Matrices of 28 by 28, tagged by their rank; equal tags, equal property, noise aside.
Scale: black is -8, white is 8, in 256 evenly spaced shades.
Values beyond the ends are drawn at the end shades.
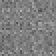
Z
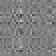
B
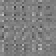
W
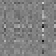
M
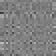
W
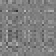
W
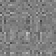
W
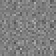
B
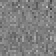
Z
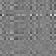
W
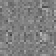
Z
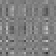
M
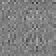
B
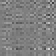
W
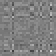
M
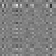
M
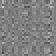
B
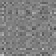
B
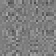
B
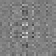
W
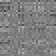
B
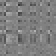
M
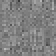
Z
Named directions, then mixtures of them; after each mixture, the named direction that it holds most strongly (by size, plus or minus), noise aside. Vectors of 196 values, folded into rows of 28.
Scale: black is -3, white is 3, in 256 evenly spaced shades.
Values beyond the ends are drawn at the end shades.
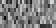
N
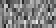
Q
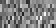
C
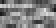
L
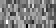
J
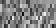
C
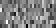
J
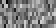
Q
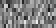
Q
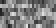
L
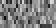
N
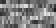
L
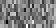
J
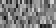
N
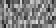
Q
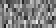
Q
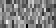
J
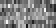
J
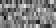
N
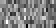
J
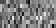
C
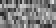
N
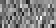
C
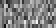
Q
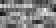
L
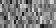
N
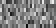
J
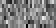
J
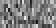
Q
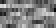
L
